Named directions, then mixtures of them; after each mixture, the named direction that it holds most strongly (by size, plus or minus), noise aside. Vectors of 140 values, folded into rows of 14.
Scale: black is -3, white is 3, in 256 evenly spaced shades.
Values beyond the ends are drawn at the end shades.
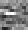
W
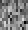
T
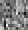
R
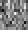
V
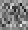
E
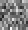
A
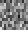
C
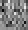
V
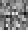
R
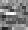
W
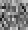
A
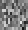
T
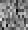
R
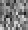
R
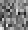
R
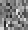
R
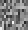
C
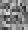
W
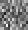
A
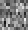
R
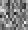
V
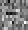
V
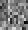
T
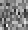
R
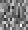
C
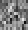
T
